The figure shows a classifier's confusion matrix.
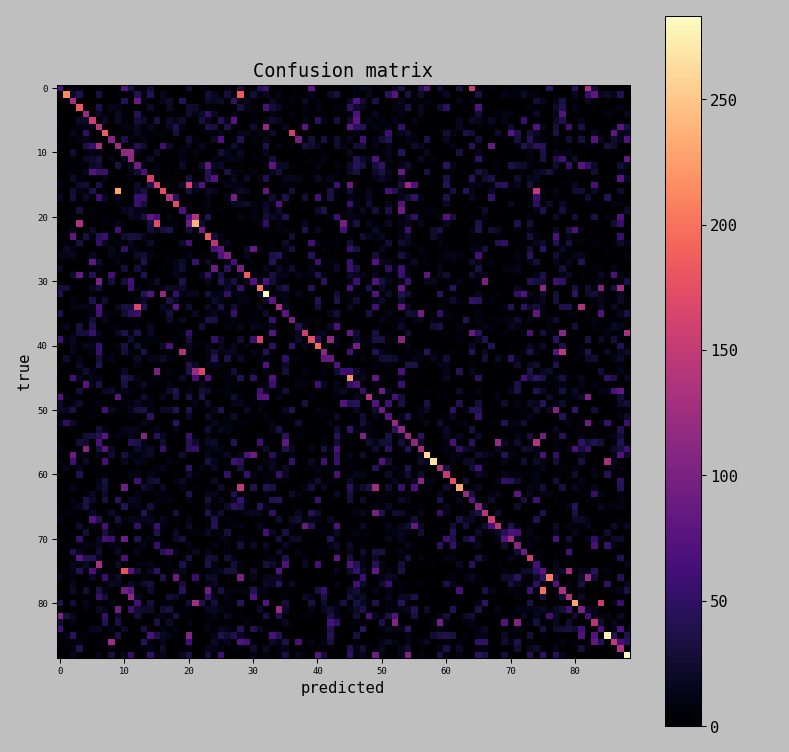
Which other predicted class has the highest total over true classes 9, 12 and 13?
6
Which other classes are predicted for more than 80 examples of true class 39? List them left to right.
31, 42, 53
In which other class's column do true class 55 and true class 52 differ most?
74
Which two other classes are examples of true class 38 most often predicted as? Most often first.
88, 78
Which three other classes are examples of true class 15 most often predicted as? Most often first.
20, 54, 45
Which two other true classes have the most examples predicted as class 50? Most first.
47, 58
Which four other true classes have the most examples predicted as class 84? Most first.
80, 31, 35, 86
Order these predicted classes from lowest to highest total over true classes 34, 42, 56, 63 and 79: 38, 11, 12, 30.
38, 30, 11, 12
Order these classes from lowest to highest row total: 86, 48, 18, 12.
18, 48, 12, 86
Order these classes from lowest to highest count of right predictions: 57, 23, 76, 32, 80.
23, 76, 80, 57, 32
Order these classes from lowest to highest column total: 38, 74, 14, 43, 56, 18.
38, 56, 18, 14, 43, 74
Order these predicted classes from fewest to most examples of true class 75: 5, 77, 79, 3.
77, 3, 5, 79
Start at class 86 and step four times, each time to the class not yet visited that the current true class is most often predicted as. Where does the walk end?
32
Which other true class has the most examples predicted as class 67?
9
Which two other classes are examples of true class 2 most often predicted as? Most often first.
12, 46
